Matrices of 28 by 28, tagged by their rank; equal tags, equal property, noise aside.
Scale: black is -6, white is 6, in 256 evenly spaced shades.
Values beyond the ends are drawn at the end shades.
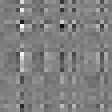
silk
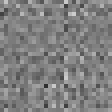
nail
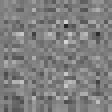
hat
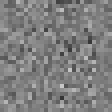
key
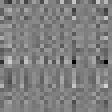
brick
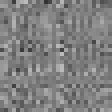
nail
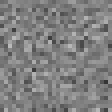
key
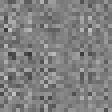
nail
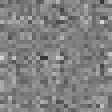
key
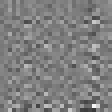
hat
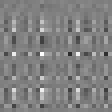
silk
